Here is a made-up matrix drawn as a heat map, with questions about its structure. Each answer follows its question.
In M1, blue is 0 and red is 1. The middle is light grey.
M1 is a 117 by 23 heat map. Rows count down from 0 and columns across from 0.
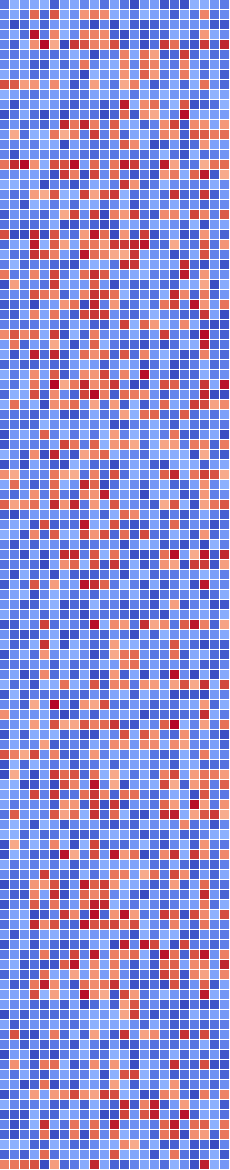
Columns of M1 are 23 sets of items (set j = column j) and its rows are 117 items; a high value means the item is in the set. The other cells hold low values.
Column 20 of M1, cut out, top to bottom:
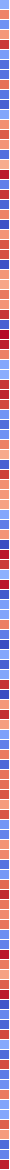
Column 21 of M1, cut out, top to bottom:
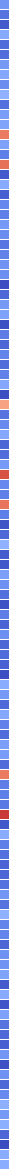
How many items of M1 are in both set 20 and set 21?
7
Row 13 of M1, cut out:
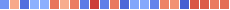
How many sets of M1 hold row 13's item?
12
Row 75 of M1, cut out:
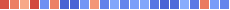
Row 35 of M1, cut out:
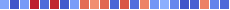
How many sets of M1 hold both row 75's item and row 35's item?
4
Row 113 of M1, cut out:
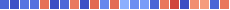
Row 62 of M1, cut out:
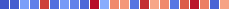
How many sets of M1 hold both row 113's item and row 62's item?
7
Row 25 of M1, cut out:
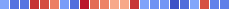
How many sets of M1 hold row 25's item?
10
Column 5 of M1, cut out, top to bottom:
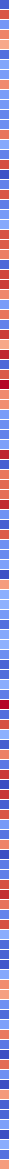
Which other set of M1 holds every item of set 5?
9
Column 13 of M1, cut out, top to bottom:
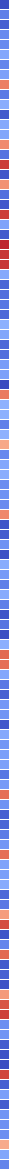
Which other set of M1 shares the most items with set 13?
12
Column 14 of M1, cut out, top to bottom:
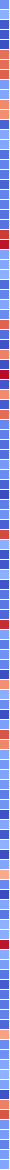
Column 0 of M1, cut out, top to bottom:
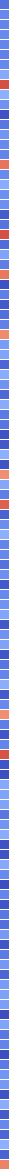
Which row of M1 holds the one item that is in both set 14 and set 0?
23
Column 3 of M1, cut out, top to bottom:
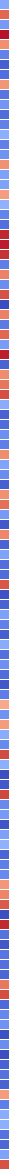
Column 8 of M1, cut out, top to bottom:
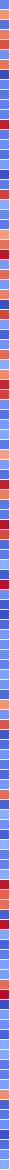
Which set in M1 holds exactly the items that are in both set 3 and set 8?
10
